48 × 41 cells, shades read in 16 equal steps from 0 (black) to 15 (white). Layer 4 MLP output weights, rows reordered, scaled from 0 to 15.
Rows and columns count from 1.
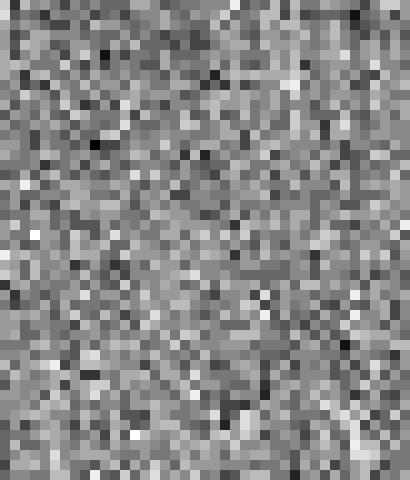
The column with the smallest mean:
11
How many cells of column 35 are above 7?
23
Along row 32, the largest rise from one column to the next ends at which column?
36
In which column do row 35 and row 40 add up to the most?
20
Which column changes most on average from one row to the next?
9
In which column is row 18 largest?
14
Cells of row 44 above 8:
21
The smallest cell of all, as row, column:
15, 10
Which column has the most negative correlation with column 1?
32
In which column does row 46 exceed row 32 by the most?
6
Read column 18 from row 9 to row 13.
10 8 8 7 7
